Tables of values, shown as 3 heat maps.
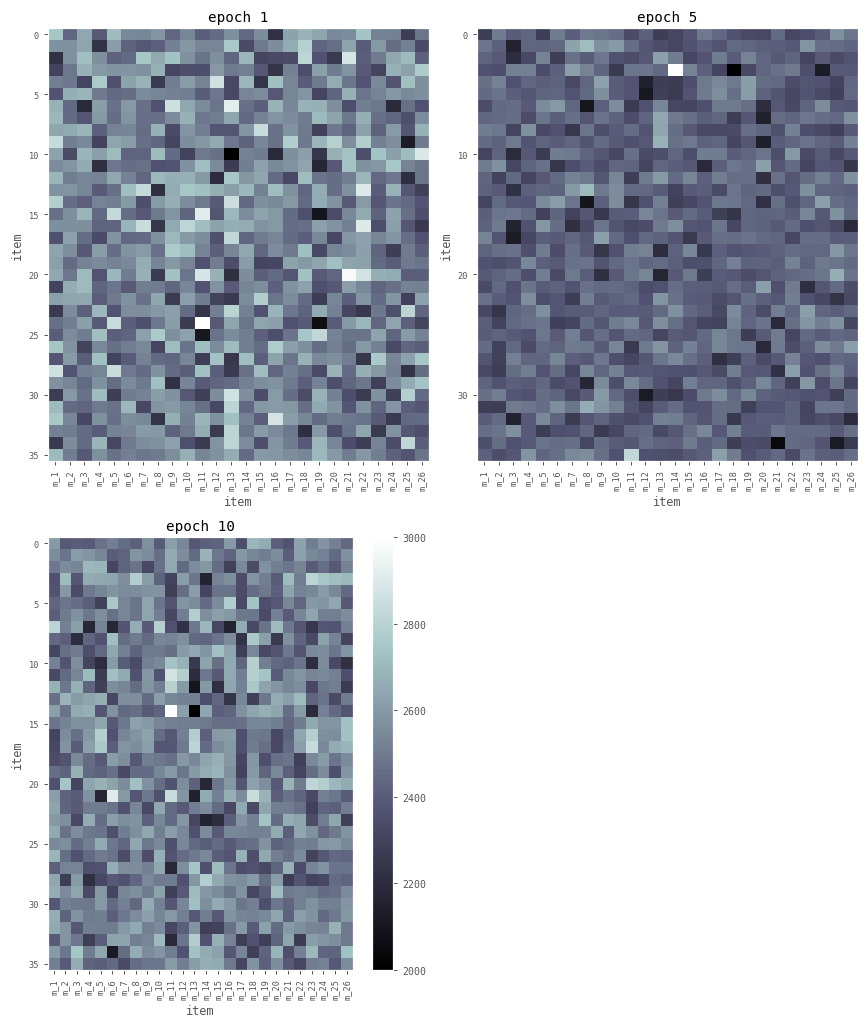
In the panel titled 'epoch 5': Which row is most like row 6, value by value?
14
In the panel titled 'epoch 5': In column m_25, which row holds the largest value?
20
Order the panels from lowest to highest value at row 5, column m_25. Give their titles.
epoch 5, epoch 1, epoch 10
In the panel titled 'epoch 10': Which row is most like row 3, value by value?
20
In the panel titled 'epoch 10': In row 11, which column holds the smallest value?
m_13
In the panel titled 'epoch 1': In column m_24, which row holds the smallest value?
6
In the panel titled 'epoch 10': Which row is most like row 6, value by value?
30
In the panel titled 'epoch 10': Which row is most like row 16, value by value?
17
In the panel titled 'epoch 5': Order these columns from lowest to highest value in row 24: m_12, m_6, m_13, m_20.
m_6, m_12, m_20, m_13
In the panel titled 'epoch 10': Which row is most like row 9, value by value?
18
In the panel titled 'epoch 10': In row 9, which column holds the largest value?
m_15
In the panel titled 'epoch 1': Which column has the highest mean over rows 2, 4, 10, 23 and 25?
m_25
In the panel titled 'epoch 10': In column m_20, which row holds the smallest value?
8
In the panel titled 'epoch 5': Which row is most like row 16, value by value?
32
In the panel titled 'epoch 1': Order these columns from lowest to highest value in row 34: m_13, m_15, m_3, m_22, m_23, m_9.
m_22, m_15, m_3, m_23, m_9, m_13
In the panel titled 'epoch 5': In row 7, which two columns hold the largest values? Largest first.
m_13, m_26
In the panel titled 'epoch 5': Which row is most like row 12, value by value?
26
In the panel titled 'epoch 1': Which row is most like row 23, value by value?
34
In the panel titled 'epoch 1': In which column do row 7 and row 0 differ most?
m_16
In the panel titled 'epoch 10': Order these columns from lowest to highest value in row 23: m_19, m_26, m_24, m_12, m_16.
m_26, m_16, m_24, m_12, m_19
